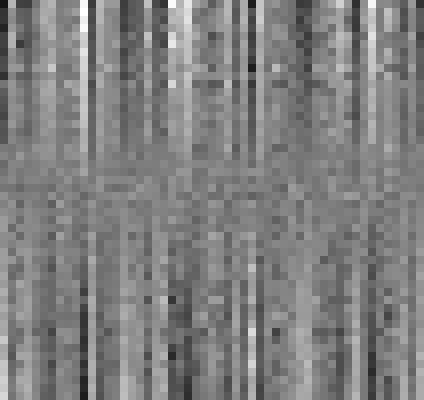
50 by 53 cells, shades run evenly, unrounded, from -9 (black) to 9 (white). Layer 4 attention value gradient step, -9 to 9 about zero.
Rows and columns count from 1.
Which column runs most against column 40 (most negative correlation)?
9
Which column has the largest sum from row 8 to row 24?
11
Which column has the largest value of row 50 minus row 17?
1
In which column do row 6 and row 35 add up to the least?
3
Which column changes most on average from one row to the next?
49
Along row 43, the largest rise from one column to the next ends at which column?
12
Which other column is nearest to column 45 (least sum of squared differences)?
38
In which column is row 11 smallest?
32
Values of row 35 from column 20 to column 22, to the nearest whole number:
2 1 -2
